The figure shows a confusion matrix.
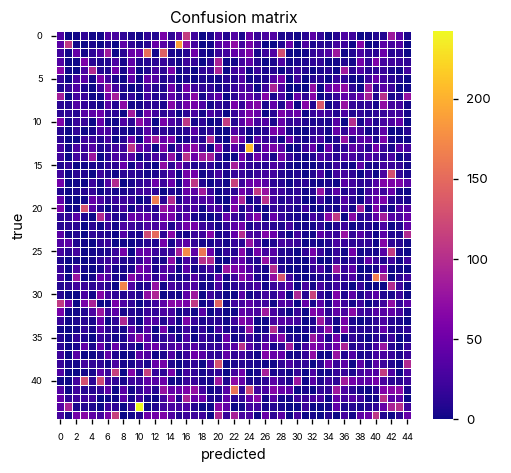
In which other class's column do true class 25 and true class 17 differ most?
18
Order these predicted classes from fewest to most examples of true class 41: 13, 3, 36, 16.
3, 36, 16, 13
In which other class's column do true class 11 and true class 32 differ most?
26
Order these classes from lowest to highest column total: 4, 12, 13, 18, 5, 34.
34, 4, 18, 5, 12, 13
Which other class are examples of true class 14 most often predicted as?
16
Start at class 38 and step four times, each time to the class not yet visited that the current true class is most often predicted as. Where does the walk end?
5
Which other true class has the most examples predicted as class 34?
21
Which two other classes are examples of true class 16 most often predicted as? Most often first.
42, 17
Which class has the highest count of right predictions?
28
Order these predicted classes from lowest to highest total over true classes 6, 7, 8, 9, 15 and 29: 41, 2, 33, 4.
4, 2, 33, 41
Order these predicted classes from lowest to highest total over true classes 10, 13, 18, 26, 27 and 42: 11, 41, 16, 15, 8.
15, 8, 11, 41, 16
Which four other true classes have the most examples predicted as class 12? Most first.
19, 23, 30, 29
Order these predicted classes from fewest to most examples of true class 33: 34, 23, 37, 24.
37, 34, 24, 23
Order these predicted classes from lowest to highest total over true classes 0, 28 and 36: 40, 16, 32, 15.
15, 32, 16, 40
